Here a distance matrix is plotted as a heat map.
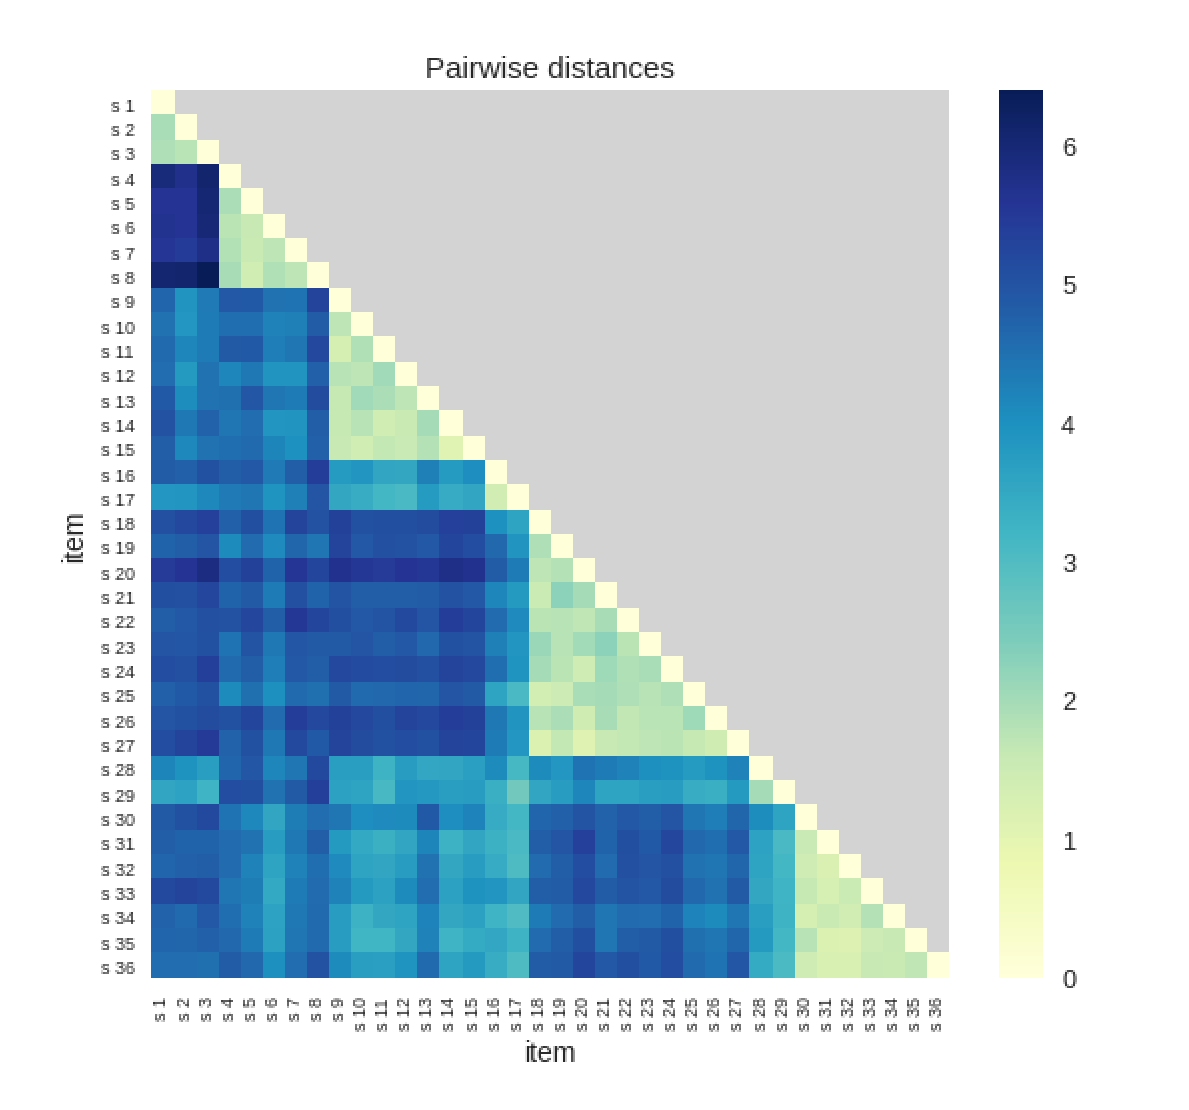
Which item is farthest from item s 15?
s 20
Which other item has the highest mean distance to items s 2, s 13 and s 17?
s 8
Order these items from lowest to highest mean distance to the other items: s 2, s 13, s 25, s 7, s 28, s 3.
s 25, s 28, s 13, s 7, s 2, s 3
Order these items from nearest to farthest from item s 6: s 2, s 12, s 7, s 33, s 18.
s 7, s 33, s 12, s 18, s 2
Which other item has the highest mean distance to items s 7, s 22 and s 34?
s 3
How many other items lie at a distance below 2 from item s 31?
6
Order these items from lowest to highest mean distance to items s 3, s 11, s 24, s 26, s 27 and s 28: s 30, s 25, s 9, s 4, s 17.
s 25, s 17, s 9, s 30, s 4
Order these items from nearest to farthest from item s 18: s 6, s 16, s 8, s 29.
s 29, s 16, s 6, s 8
